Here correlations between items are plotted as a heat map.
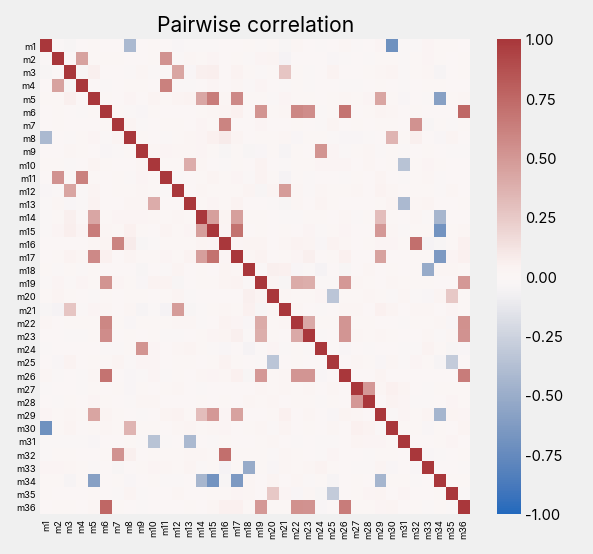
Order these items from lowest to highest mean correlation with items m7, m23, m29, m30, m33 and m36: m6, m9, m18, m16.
m18, m9, m16, m6
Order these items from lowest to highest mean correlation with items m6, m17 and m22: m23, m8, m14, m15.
m8, m14, m15, m23
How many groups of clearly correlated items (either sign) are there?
11
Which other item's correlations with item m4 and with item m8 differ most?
m11
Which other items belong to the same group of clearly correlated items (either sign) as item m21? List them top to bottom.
m3, m12
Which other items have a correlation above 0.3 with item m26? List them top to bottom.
m6, m19, m22, m23, m36
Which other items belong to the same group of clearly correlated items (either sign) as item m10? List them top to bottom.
m13, m31
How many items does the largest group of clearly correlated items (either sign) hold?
6
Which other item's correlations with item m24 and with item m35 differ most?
m9
